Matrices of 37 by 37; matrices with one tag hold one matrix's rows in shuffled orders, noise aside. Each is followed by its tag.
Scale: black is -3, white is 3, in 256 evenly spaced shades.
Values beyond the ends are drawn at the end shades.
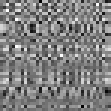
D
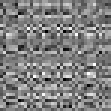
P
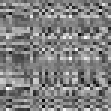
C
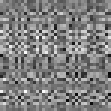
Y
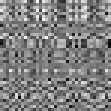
Y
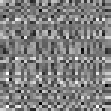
D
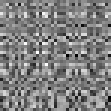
Y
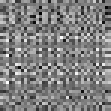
D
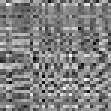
C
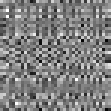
D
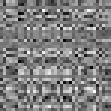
P
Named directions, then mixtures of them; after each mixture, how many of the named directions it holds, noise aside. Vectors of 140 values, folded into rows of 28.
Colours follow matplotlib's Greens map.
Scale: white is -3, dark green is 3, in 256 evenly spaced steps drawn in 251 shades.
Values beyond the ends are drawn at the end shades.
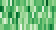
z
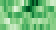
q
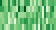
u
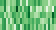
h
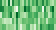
three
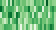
one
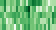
two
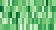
one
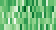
four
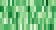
one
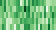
three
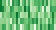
three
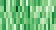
one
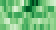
one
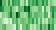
four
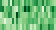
three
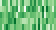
one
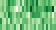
two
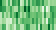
four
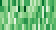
one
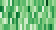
one
